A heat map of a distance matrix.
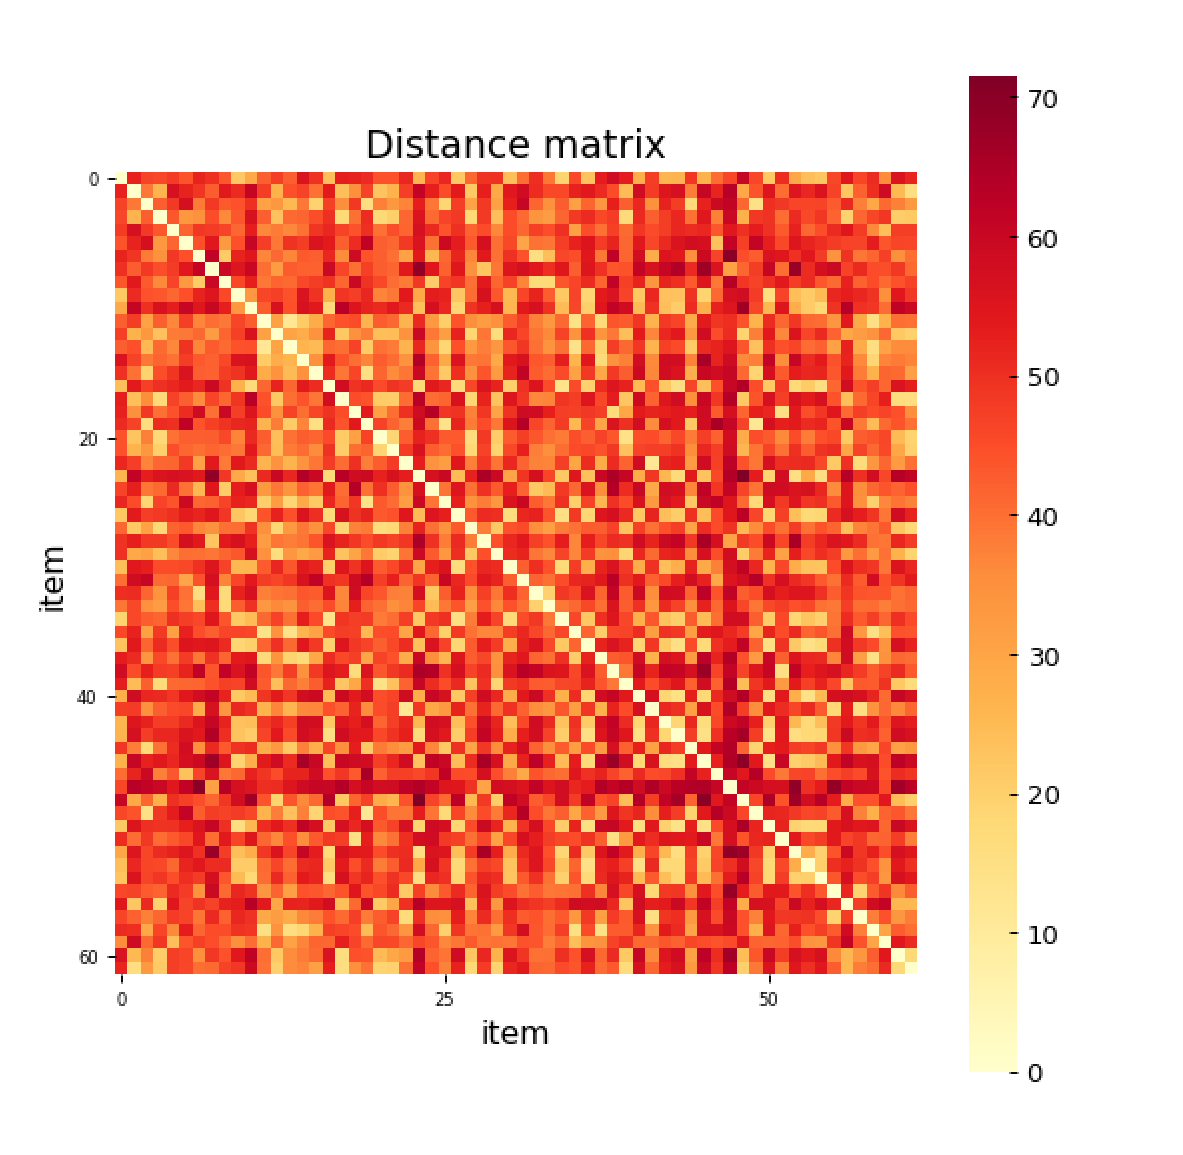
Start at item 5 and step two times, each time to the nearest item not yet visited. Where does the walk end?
31
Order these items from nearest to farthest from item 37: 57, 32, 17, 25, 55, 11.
11, 25, 57, 55, 32, 17
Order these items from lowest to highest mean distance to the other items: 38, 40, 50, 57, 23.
57, 50, 40, 23, 38
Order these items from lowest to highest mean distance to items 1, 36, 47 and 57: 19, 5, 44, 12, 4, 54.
12, 54, 44, 19, 4, 5
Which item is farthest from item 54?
48
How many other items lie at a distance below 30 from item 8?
4
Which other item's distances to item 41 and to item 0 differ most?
22
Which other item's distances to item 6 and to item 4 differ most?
32
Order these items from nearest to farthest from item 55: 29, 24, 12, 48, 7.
24, 12, 29, 48, 7
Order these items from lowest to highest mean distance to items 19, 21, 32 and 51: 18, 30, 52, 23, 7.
18, 7, 30, 52, 23
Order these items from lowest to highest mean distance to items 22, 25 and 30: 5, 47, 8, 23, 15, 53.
15, 53, 8, 23, 5, 47
